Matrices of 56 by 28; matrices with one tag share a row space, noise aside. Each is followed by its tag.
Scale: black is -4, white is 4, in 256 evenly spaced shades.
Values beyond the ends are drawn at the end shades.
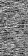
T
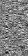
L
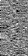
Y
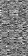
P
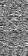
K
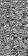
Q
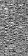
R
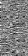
Y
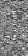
Q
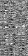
R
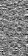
K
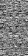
K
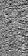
L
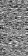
K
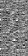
Y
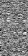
P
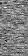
T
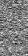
K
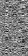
L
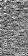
T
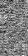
R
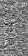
R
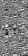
L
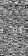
K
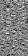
Q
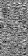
P
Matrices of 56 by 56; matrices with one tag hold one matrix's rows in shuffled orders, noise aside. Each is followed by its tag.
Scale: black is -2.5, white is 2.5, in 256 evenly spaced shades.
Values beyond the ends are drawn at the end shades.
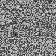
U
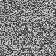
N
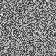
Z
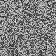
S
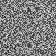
Z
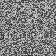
N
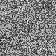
U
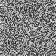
S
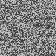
U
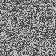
U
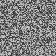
U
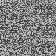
U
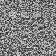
N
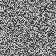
S
